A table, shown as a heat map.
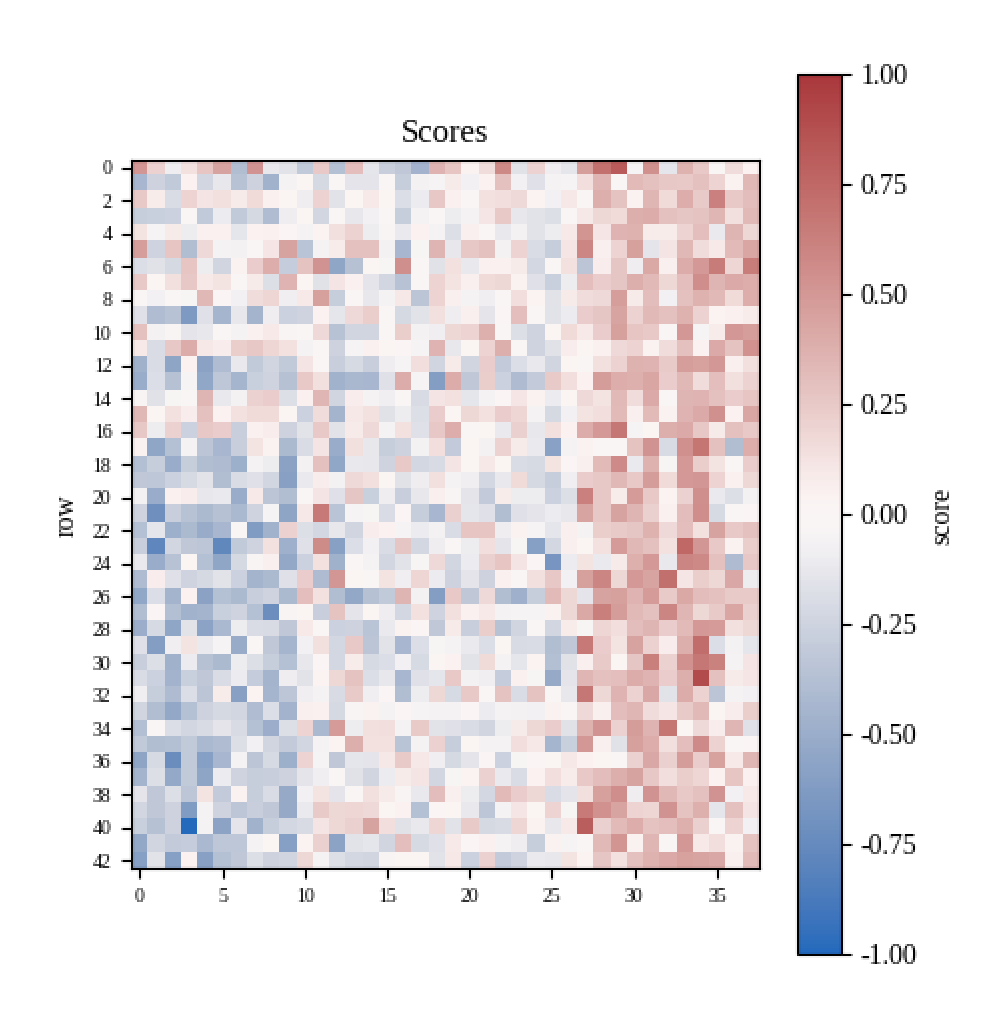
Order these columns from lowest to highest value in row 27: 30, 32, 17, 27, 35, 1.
1, 17, 35, 30, 27, 32
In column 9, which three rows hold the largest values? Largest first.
5, 7, 22
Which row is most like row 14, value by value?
8
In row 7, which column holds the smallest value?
16
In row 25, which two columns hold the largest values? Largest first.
32, 28
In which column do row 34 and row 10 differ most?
12
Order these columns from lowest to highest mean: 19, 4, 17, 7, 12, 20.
4, 12, 7, 17, 20, 19
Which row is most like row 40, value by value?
9
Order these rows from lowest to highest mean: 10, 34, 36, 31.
36, 31, 34, 10
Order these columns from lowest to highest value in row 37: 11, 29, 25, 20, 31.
11, 20, 25, 31, 29
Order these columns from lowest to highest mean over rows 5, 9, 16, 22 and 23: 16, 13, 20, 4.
4, 16, 13, 20
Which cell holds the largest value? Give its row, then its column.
31, 34
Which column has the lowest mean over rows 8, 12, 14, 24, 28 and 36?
2
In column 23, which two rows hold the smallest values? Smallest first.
26, 13
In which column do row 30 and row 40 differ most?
3
